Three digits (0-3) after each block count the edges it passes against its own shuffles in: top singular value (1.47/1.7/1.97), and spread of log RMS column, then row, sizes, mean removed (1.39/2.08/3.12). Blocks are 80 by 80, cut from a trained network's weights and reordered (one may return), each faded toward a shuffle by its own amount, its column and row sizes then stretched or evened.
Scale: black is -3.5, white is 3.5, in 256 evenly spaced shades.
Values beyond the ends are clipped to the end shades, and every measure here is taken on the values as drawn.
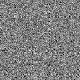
3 0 1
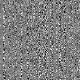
2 3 0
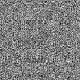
3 0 1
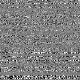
1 0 3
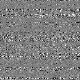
0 1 3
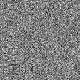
3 0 0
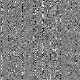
0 3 1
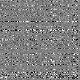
0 2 3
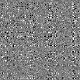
3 2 2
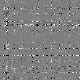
2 2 3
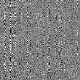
3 3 1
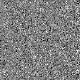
0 2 1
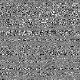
0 1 3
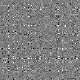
1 2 2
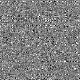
0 1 2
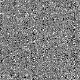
0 2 1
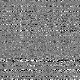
1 1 3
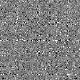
2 1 2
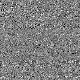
0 0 2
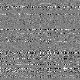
3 1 3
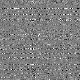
0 1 3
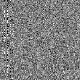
2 2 0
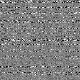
1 0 3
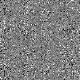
0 2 1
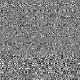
3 0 3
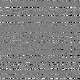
1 1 3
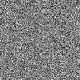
3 1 0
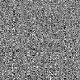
2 2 1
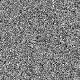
1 0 0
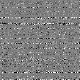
1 1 3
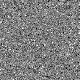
0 0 1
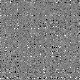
0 2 2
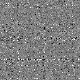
0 1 2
